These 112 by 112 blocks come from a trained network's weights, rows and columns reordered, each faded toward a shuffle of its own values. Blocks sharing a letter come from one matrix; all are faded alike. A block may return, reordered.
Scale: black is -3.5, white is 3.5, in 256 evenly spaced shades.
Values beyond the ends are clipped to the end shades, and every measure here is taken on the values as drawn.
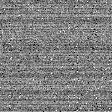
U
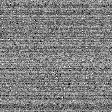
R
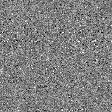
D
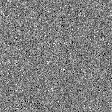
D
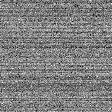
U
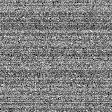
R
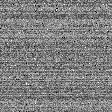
R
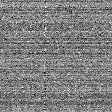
U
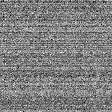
R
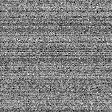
U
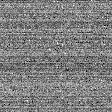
U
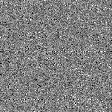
D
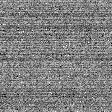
R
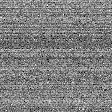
U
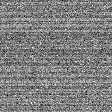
R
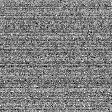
R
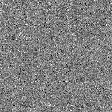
D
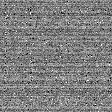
U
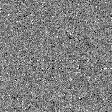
D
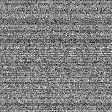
R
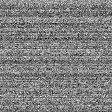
R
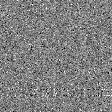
D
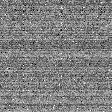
U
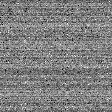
U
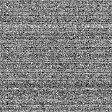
U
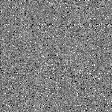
D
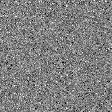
D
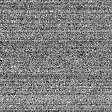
U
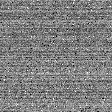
U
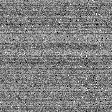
U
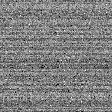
U
